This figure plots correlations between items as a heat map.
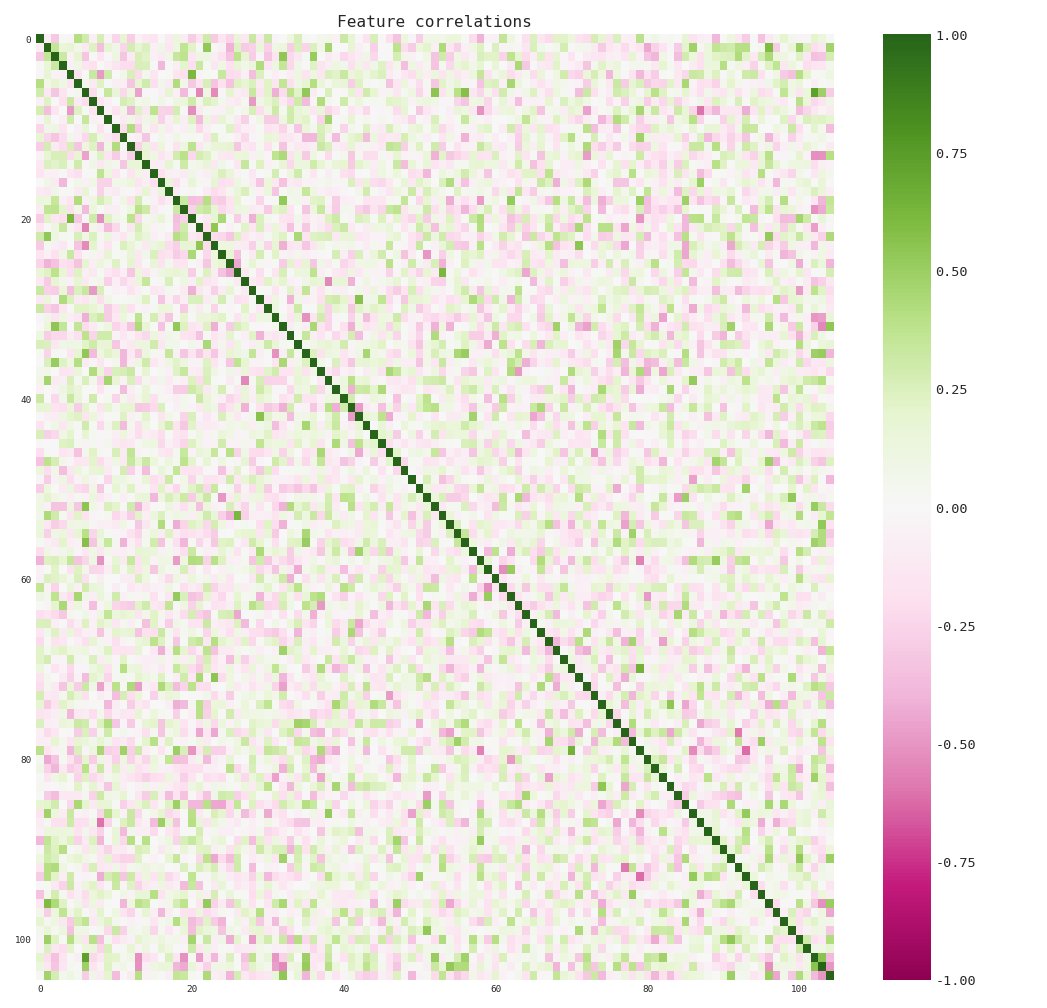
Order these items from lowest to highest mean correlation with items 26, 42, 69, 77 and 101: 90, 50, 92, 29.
92, 50, 90, 29
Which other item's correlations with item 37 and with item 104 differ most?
91
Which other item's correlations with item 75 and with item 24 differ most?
4
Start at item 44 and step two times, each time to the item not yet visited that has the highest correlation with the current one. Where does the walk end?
83
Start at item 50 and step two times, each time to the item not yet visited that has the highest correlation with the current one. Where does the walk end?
86
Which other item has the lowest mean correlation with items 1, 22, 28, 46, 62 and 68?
80
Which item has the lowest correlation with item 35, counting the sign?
31
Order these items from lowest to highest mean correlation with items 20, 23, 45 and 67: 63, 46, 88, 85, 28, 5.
85, 28, 5, 63, 88, 46
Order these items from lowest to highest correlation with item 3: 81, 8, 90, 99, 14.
81, 8, 99, 14, 90
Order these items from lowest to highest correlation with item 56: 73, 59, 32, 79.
73, 79, 59, 32
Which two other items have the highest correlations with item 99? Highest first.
51, 71
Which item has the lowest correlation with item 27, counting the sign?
38
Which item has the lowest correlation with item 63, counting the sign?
37
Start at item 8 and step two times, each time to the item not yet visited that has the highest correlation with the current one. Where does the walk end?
70
